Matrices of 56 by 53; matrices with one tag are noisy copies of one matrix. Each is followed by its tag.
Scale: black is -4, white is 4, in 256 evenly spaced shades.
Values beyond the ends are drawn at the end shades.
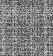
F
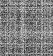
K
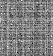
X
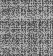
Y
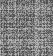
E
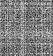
K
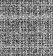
Y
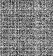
E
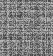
X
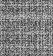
Y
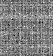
Y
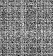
K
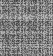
Y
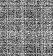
K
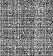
E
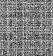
X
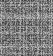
Y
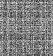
X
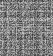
X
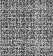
E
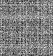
Y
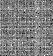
E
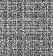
X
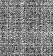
K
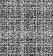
K
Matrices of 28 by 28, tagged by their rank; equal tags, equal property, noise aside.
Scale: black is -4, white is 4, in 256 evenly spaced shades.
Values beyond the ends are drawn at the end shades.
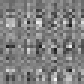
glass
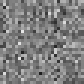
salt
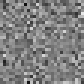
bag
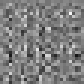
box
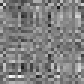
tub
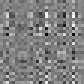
glass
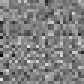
salt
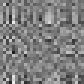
tub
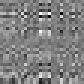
glass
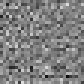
salt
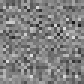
salt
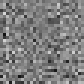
salt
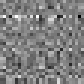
tub
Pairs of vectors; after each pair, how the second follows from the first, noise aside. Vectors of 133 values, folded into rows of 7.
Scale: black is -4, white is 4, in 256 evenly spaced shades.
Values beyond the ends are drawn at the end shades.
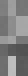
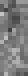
wrapped around, partly zeroed.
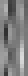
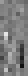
negated, partly zeroed.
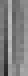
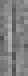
wrapped around, negated, shrunk.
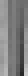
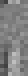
wrapped around, partly zeroed.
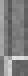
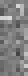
reversed, partly zeroed.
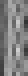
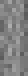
reversed, shrunk.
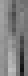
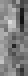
wrapped around.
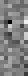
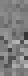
negated, partly zeroed.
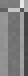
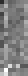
reversed, partly zeroed.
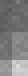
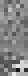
sign-scrambled.
